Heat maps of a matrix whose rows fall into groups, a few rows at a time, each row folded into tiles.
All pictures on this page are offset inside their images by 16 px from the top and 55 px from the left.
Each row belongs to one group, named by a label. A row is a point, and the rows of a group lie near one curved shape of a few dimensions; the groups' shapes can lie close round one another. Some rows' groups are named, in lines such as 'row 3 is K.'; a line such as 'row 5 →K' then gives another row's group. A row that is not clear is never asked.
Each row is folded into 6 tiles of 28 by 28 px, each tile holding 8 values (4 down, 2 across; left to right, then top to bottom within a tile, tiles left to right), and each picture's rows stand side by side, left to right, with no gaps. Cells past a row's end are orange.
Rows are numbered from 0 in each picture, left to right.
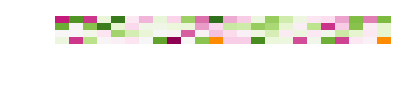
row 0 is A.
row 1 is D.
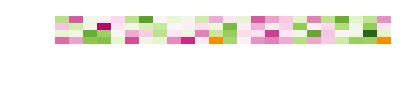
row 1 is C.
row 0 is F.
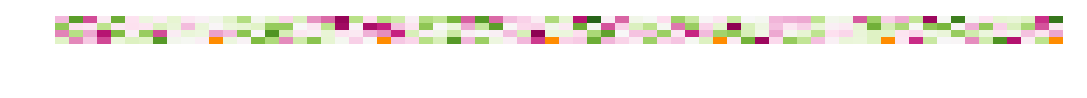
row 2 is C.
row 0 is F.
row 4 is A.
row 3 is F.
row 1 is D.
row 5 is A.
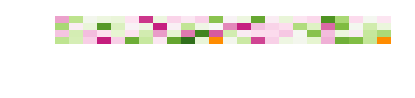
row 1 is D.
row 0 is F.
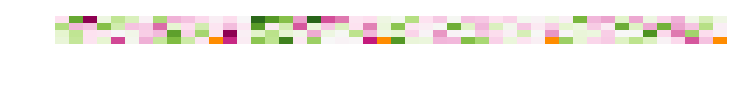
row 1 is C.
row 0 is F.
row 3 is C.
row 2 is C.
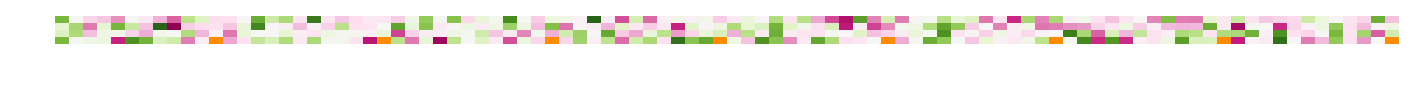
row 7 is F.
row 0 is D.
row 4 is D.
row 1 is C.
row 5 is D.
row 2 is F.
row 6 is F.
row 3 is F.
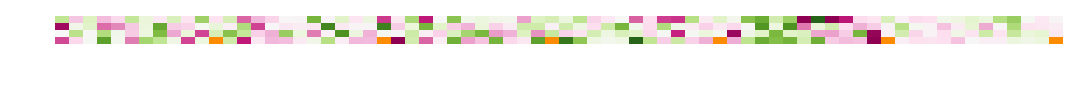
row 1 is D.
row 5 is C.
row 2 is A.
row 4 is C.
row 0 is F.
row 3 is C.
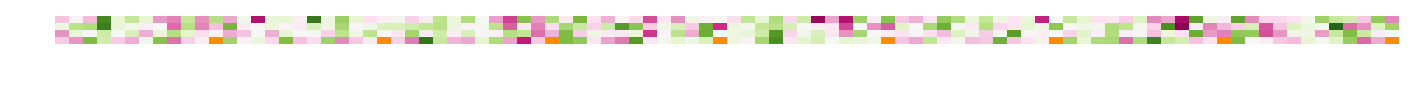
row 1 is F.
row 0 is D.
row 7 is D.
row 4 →D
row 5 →D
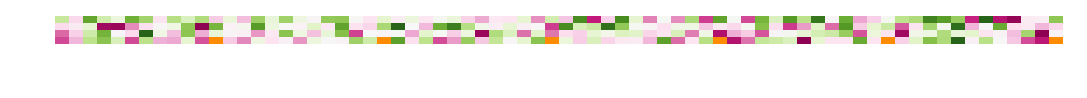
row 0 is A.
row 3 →A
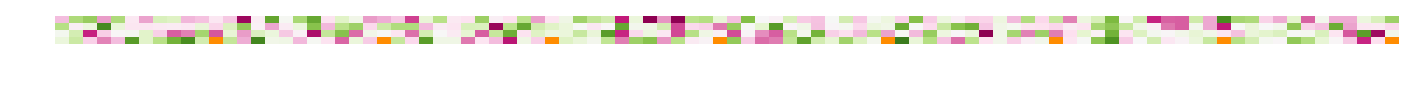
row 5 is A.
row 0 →F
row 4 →F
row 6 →D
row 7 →C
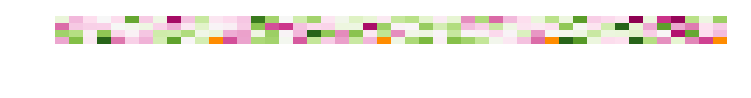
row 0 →F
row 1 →A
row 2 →C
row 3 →C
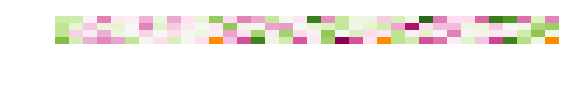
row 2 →D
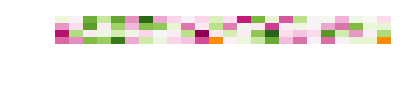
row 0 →C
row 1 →F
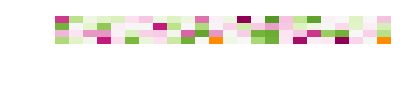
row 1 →F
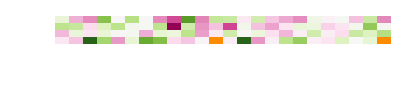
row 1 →A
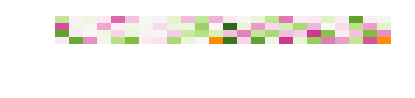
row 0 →A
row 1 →A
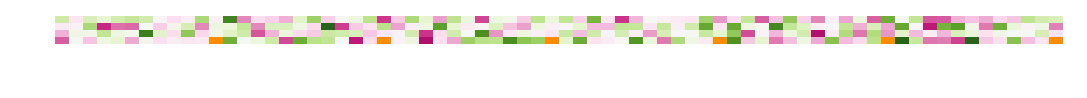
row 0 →A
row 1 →D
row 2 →F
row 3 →A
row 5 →C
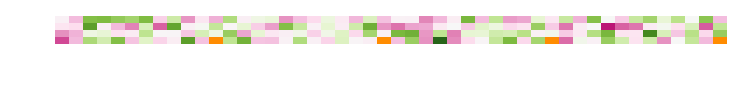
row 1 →A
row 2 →F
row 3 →A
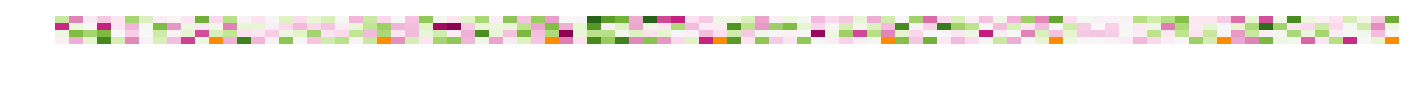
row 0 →F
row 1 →A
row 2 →A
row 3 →C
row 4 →A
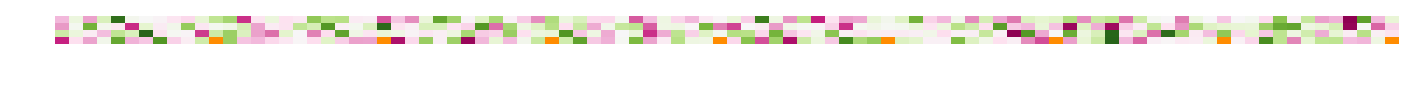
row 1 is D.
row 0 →A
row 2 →D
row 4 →F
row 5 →C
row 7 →D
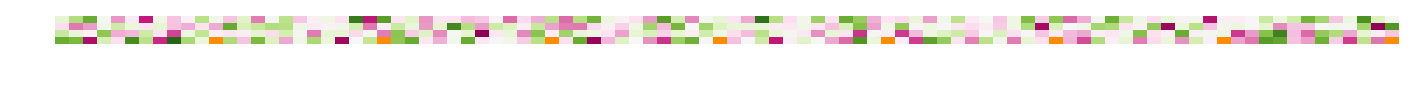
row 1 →A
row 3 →D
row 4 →F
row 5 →A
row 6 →D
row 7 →A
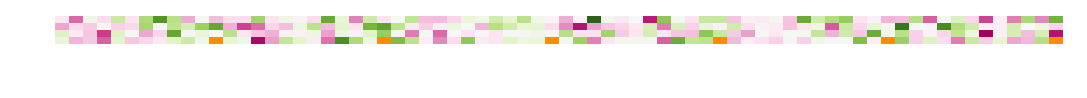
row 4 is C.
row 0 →D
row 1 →D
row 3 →D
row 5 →A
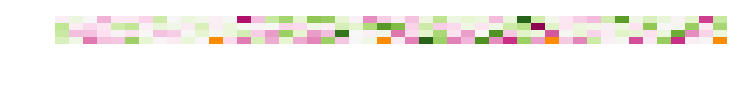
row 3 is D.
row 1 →D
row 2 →A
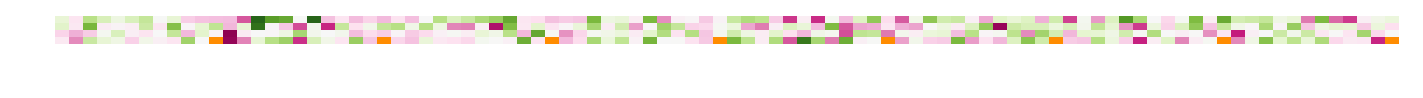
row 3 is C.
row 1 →C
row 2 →C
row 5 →D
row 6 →A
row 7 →C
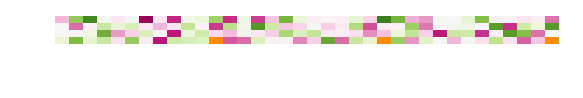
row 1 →A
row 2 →D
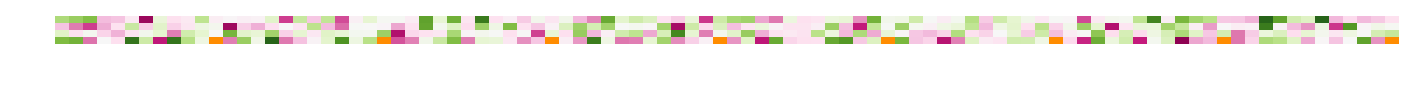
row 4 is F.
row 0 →D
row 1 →F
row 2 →C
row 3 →D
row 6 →F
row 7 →C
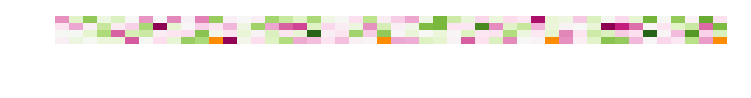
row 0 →D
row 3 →A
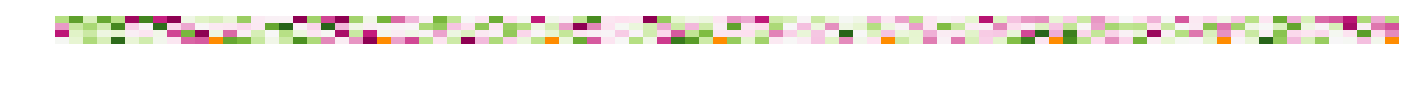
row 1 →C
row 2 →D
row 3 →D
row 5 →F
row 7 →D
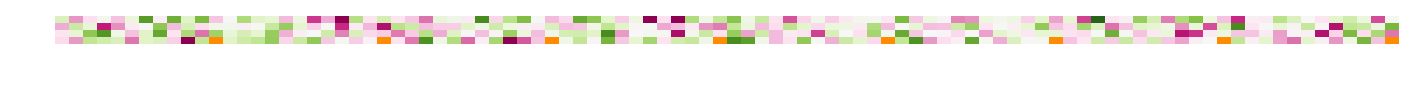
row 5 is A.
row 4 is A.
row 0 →F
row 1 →D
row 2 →F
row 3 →D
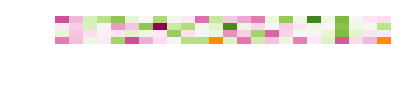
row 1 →F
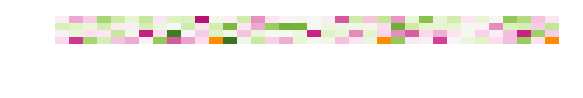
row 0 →D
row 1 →A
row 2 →F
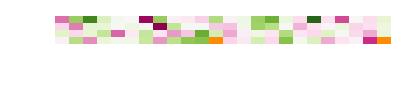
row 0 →D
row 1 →C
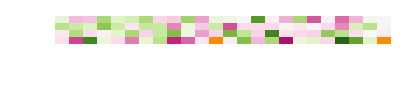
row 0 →D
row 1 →F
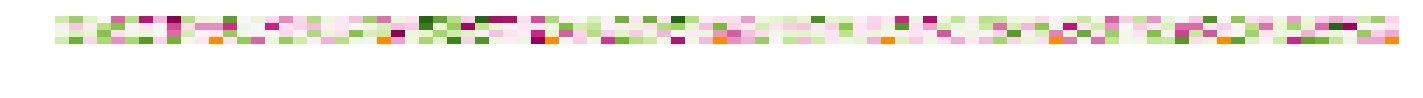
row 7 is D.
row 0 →D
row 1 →A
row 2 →C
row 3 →F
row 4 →C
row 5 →F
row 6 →F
